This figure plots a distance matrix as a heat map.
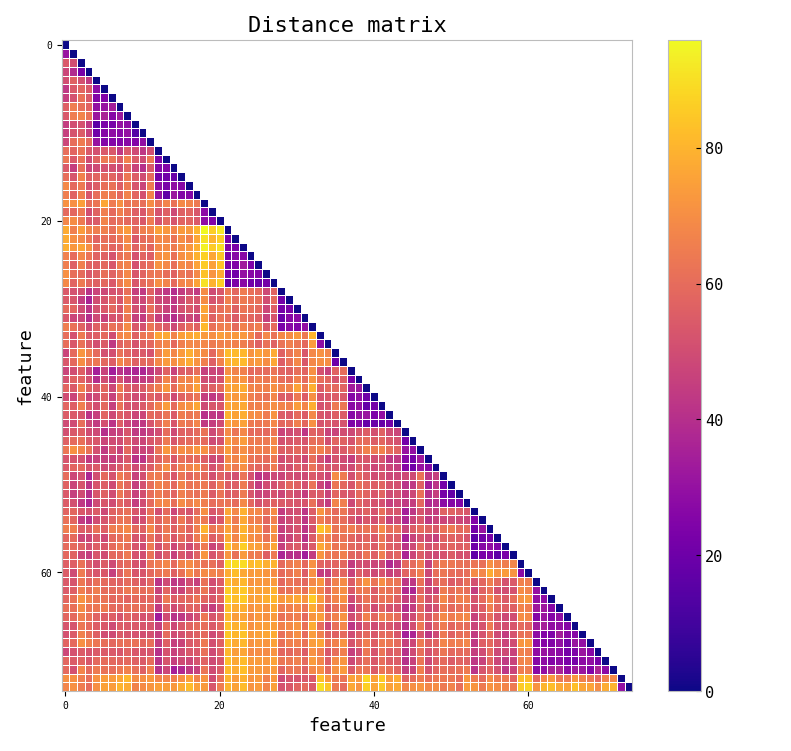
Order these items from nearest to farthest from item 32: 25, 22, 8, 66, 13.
13, 22, 25, 8, 66
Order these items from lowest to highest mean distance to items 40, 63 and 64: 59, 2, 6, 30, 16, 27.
6, 16, 59, 2, 30, 27
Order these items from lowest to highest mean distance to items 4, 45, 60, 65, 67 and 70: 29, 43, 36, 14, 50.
14, 43, 50, 29, 36
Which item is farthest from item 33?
73
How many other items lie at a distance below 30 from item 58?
5
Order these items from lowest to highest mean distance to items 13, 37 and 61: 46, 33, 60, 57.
57, 60, 46, 33
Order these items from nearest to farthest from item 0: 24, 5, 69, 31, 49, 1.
1, 5, 69, 31, 49, 24
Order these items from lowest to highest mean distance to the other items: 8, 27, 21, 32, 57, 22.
57, 8, 32, 27, 22, 21
